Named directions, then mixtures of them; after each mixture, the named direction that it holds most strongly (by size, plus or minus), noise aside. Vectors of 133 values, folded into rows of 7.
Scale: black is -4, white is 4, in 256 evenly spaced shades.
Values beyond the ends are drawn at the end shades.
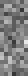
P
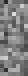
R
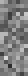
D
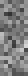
P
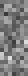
P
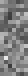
D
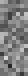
D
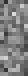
R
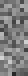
P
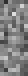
R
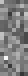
D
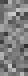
D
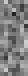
R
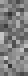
D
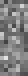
R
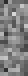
R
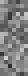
D
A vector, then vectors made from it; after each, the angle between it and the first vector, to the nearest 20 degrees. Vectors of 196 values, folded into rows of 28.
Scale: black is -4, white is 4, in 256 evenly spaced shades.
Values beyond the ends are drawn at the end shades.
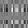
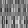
60 degrees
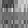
60 degrees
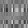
20 degrees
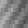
80 degrees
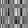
100 degrees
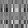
20 degrees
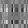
160 degrees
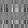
20 degrees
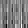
120 degrees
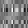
20 degrees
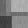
80 degrees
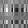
160 degrees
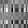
160 degrees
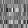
40 degrees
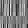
100 degrees
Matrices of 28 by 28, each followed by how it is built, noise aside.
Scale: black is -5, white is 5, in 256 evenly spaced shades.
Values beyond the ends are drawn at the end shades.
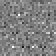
uneven rows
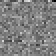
uneven rows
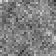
smooth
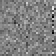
uneven columns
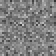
repeating columns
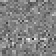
uneven rows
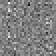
uneven columns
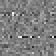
uneven rows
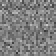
repeating columns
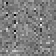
uneven columns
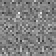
repeating columns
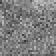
smooth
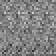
repeating columns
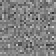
low rank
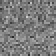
repeating columns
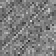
Hankel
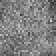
smooth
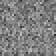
repeating columns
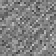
Hankel
